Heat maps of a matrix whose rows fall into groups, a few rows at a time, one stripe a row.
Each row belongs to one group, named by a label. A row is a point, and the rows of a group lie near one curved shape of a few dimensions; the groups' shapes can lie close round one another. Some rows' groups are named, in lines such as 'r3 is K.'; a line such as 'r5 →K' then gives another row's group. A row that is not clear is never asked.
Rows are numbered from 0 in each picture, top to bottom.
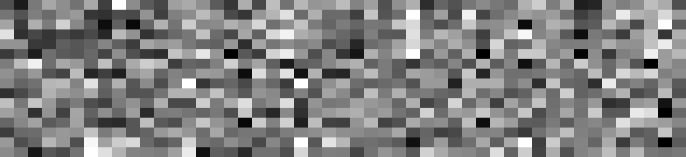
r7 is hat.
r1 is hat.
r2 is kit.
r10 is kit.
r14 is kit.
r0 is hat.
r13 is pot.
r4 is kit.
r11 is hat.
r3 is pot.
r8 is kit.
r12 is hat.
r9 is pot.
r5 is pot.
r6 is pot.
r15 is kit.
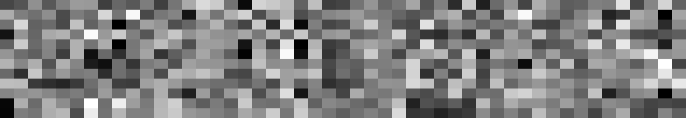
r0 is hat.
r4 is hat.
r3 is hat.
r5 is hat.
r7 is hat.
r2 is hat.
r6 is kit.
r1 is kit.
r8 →kit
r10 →hat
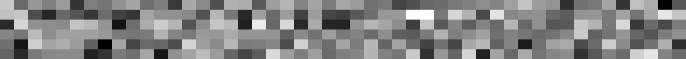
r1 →kit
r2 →hat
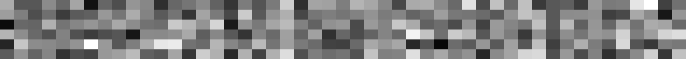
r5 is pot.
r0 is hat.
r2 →pot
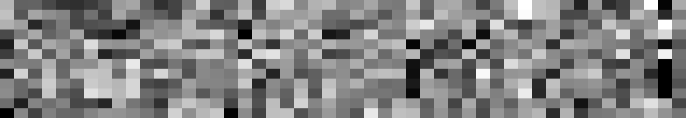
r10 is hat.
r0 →pot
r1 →pot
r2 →kit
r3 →hat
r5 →hat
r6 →kit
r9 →kit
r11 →pot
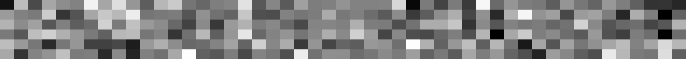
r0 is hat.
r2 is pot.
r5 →kit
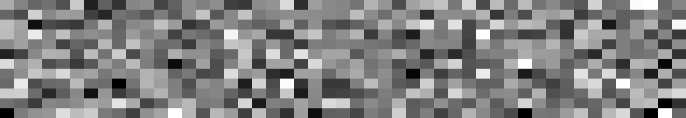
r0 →hat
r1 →kit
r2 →kit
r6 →pot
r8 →hat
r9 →kit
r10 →hat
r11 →pot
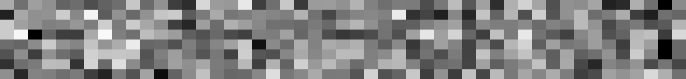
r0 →kit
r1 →hat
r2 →pot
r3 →kit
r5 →hat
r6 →hat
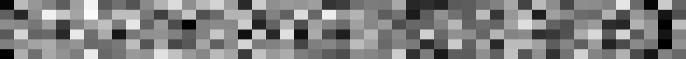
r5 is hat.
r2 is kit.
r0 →hat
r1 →kit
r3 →hat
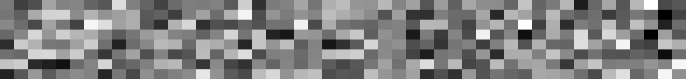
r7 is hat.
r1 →kit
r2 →kit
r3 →pot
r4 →hat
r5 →kit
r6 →kit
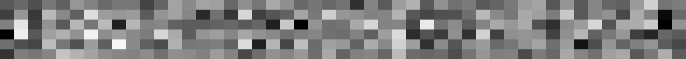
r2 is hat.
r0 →pot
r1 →hat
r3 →hat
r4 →hat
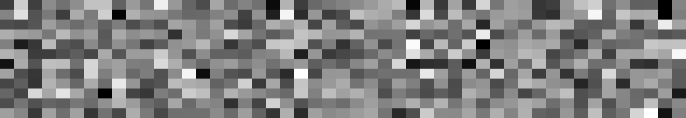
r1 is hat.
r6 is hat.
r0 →hat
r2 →pot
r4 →pot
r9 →kit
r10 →pot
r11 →hat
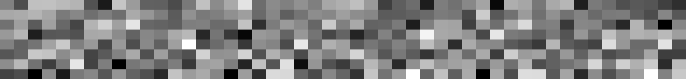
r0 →kit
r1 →pot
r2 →kit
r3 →kit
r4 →kit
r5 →kit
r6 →hat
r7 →pot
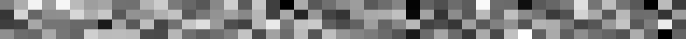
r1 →hat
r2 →hat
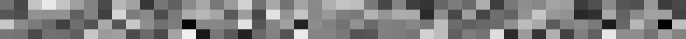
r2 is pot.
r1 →hat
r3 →kit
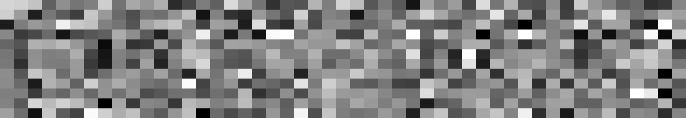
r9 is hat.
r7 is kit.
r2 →pot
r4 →kit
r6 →hat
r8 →kit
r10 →kit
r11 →kit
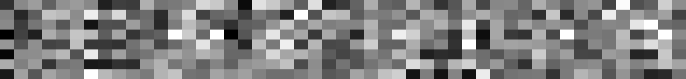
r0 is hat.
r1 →kit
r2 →hat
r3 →pot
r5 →hat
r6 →kit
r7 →hat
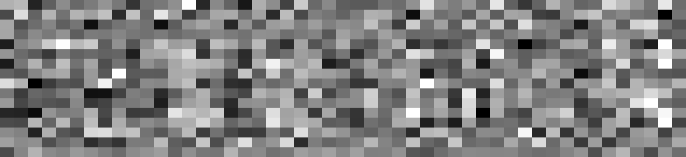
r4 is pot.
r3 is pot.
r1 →hat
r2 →hat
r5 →kit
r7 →hat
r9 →hat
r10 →hat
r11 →pot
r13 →kit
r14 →kit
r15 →pot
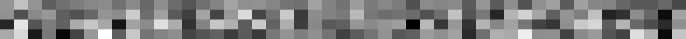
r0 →pot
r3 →kit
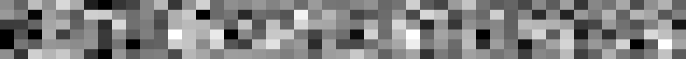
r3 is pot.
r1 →kit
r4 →pot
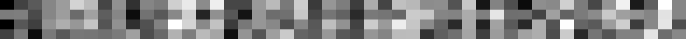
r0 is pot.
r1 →kit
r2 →pot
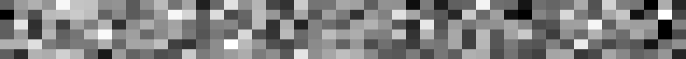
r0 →pot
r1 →pot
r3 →hat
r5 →kit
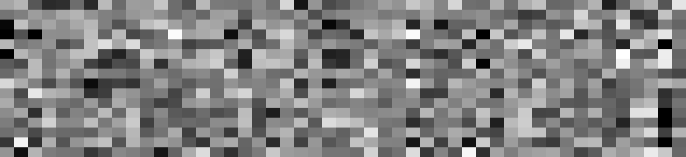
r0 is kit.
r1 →pot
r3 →pot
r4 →kit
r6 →hat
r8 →kit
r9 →kit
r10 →pot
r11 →hat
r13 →pot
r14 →hat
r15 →hat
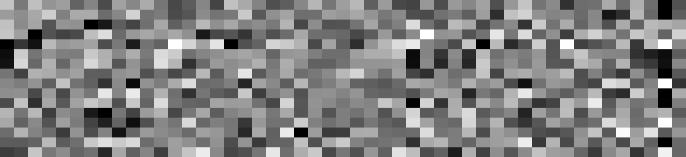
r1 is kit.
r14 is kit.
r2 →kit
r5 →hat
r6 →hat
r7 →kit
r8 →kit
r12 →kit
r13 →hat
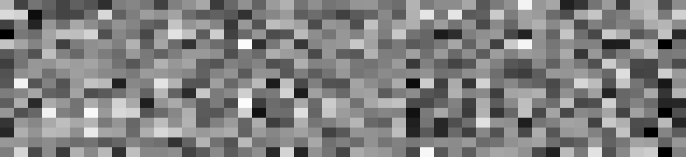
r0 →pot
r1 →kit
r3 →pot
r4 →kit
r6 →pot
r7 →pot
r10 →hat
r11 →kit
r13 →hat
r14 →pot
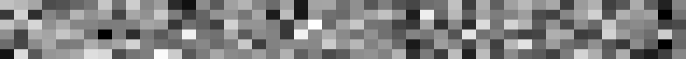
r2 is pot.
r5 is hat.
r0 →pot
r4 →kit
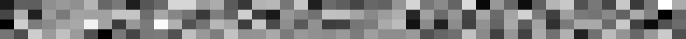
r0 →pot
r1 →hat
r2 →hat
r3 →kit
